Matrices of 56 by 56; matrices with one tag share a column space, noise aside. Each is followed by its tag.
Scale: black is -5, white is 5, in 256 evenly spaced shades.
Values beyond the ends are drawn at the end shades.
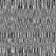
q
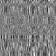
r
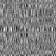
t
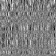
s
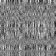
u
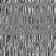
r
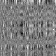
u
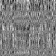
s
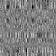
q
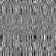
r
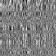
s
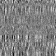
r
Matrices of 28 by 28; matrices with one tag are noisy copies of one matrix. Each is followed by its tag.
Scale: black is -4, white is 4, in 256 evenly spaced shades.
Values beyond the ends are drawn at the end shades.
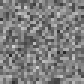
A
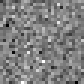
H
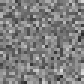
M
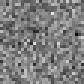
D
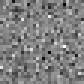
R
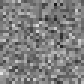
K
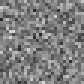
M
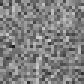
H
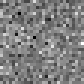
K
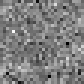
D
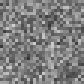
K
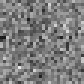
D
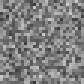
A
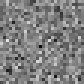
H
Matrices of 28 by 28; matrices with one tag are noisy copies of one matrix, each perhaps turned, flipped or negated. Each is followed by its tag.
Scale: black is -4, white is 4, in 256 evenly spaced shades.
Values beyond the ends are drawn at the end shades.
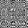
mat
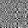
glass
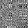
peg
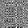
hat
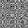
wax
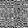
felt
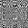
mat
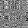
peg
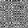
hat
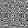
wax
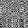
peg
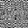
felt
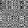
peg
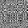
hat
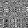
peg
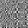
glass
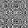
wax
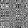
peg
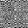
felt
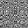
wax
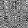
peg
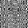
felt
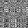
peg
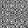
wax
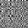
glass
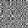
glass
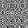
wax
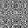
wax
